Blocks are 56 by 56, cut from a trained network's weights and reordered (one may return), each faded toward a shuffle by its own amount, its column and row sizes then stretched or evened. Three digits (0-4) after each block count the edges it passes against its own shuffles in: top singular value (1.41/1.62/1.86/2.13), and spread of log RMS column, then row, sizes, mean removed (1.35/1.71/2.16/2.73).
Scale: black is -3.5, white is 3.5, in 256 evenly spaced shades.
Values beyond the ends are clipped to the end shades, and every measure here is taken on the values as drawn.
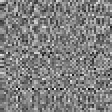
4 1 2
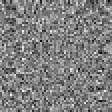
2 1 2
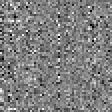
1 3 1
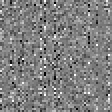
0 4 0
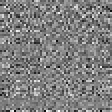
4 1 4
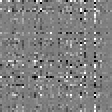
2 4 4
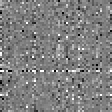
2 4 2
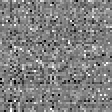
0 1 1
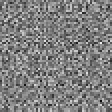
4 1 3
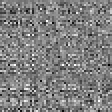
4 1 4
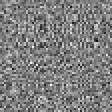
4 0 3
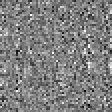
2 3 0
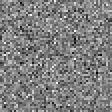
1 1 1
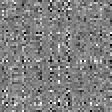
3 4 3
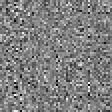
3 3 1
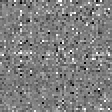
0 2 1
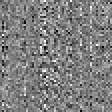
2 4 0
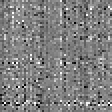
2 3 3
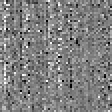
2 3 1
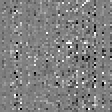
0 4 2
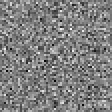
3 2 1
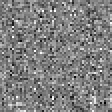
1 3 1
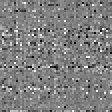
0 2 4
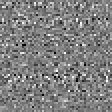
2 0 4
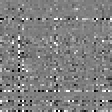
2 3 4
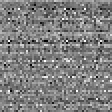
2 0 3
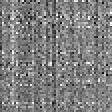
3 1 3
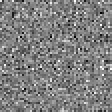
2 1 3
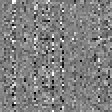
2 4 0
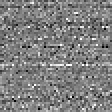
1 0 2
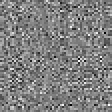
4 1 3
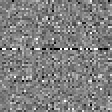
3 1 3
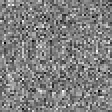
3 1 1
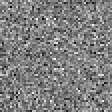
1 1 2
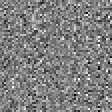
1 3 0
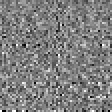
3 1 3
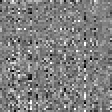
2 4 3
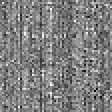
3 2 1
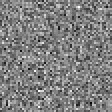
2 1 0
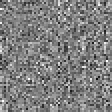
3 2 1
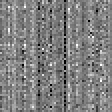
4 4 0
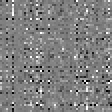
1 4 4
